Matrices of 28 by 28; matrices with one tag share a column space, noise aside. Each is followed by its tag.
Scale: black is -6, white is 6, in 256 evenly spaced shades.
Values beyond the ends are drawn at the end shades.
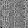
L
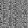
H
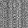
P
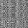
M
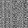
P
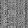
H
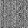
L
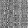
H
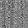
P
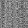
P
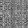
H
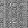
M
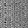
M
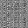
M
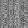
H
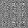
M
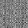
H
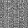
P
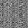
M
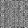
L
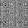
M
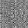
H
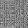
H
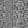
L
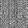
H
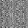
L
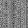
P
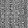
H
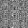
L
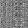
M
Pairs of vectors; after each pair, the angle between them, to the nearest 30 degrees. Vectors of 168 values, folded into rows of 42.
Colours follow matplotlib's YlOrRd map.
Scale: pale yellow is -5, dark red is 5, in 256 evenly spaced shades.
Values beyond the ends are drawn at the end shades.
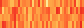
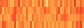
30 degrees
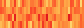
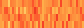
60 degrees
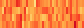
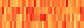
150 degrees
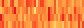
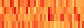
30 degrees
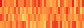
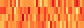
120 degrees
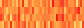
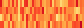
150 degrees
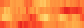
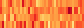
60 degrees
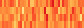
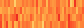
90 degrees
